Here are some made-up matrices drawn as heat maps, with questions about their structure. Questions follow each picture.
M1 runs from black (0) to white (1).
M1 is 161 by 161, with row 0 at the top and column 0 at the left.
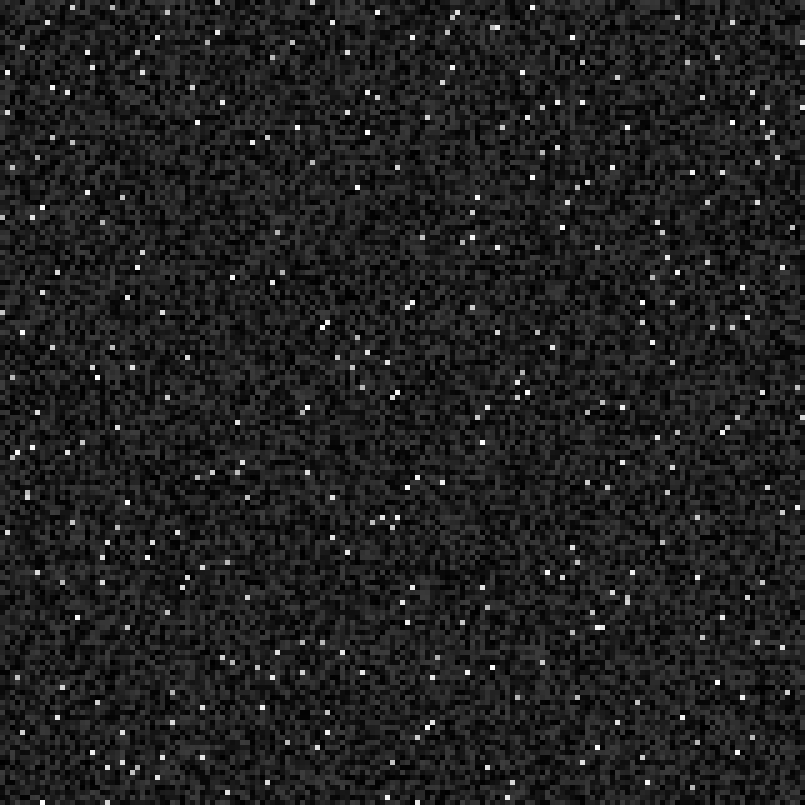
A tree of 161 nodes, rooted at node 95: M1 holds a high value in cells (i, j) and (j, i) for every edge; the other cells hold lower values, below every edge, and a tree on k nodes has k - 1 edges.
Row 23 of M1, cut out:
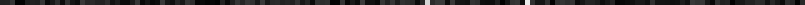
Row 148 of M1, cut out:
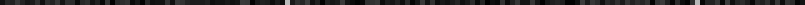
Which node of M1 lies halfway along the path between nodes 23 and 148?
79
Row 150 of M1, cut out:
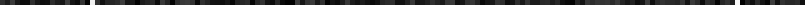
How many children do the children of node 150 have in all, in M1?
2
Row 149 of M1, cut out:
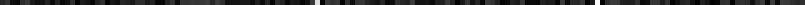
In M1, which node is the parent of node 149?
119
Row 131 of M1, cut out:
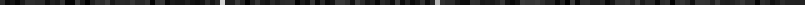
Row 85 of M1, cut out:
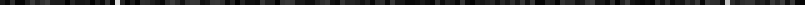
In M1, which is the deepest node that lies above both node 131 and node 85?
152
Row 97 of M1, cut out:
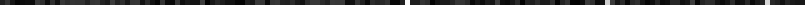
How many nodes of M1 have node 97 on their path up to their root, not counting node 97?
10
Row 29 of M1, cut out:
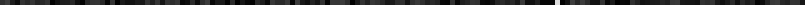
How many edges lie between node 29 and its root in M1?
7
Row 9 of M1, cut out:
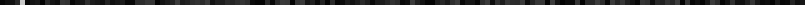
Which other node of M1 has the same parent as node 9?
66
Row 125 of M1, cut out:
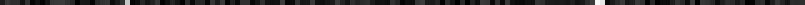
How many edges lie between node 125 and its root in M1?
9
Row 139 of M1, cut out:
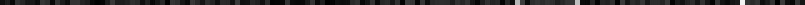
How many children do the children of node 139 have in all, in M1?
3
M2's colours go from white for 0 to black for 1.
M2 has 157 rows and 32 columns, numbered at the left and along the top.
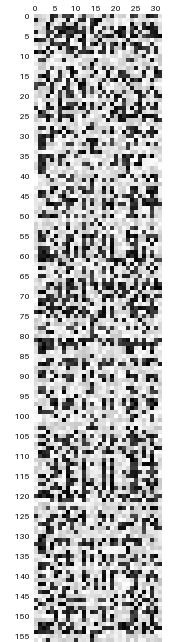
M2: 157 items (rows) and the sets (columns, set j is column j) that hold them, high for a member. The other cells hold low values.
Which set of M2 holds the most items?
12
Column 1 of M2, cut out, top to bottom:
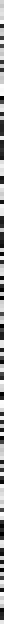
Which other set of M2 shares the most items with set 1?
2
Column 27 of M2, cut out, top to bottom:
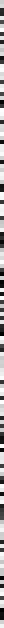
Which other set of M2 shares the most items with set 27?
3
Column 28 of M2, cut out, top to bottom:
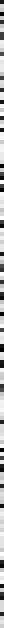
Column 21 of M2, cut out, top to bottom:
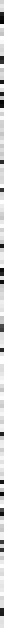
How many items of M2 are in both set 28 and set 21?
9
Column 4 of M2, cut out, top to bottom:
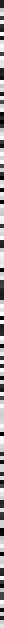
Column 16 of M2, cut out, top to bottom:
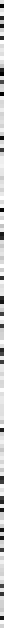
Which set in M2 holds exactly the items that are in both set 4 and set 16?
0
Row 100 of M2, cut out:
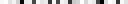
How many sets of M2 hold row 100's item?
8
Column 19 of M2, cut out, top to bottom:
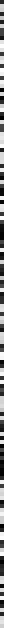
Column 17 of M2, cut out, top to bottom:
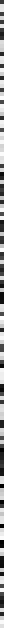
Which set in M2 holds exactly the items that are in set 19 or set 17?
25
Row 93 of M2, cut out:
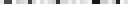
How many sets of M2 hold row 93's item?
7
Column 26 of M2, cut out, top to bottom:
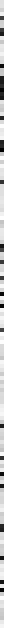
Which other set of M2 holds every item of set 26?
6
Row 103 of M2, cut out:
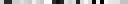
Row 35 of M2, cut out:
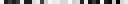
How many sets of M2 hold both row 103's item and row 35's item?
3
